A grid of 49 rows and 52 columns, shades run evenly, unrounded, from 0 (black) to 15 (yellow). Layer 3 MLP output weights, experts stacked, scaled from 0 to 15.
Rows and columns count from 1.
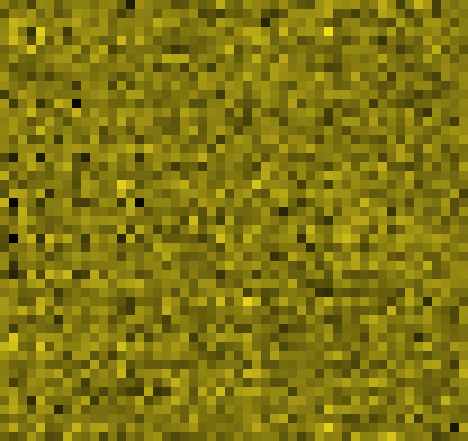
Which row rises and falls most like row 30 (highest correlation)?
27
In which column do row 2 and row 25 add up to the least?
25
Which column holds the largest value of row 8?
31
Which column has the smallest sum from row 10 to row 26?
9
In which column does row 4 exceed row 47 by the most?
37
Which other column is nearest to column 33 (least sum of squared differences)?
50
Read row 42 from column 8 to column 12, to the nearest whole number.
6 8 11 8 9
